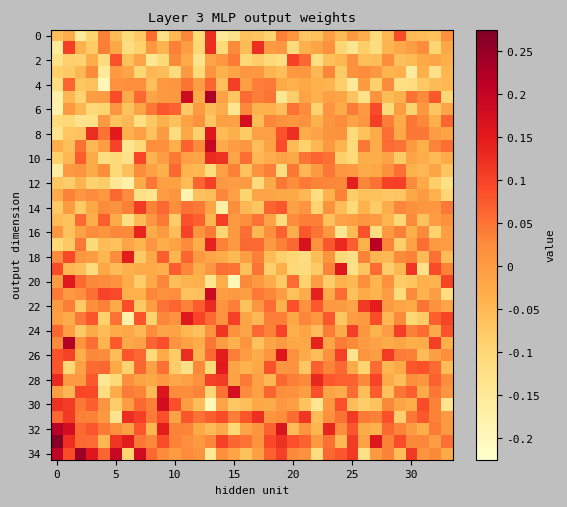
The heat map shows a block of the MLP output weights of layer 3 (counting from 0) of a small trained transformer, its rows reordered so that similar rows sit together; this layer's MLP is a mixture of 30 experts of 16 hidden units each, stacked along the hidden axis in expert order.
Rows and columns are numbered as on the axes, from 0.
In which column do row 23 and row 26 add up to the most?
11
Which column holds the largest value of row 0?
13
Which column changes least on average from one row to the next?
23
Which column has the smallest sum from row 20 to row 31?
5
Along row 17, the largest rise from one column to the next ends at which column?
27
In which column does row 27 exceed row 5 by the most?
0
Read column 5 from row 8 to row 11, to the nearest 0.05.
0.15 0.1 -0.1 -0.1
